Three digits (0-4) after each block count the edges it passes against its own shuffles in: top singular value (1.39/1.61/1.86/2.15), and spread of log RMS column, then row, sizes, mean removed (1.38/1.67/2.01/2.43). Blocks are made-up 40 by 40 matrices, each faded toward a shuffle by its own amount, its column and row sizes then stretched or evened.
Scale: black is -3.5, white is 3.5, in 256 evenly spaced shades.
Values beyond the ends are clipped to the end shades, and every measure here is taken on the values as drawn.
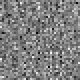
2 1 0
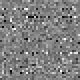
2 0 3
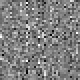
2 3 0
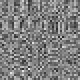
4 3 0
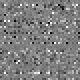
1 0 4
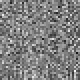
2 0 1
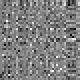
4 2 2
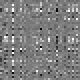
4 4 2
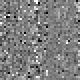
0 4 0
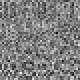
3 0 1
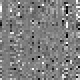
2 4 0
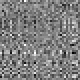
4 3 3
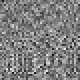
3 0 2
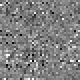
1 2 2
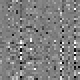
4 4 1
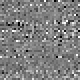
2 1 3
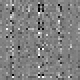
3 4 1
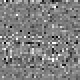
3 1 3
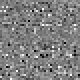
1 0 3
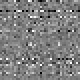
3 1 4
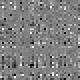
2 4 4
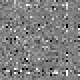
0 3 3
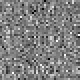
3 0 0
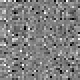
3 1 2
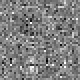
2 2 0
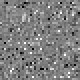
0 0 2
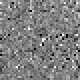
0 2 2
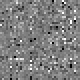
0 3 1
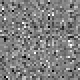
2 3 0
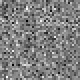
1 0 1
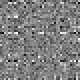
3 2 3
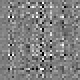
3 4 3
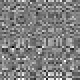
4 2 3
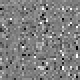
2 2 1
